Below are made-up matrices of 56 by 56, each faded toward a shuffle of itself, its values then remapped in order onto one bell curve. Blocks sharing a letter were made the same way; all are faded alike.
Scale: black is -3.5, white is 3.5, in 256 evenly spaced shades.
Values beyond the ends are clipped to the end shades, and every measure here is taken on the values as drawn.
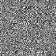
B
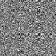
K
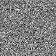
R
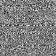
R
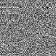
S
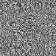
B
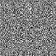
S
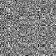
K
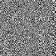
B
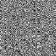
B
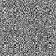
S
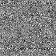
R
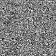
R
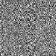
B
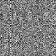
B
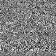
R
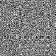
S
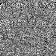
R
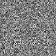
B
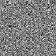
B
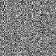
B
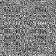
K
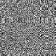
K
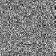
B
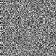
K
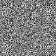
B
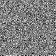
R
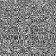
K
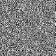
B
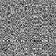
S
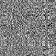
S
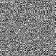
B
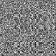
K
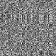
S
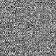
B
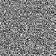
S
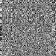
B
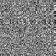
S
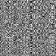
K
